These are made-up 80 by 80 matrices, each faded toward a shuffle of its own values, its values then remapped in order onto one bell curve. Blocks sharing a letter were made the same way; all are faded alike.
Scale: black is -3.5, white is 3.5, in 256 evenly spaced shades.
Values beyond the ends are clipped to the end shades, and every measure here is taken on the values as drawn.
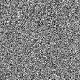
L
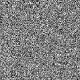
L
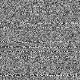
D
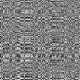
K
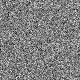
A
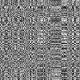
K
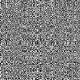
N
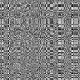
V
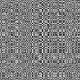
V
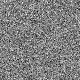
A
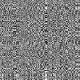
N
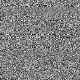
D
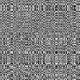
K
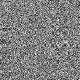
L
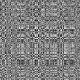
K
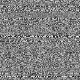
D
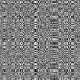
V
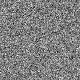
A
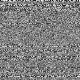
D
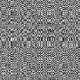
K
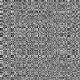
K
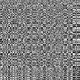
K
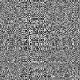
N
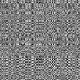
K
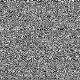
D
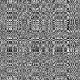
K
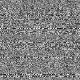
D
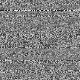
D
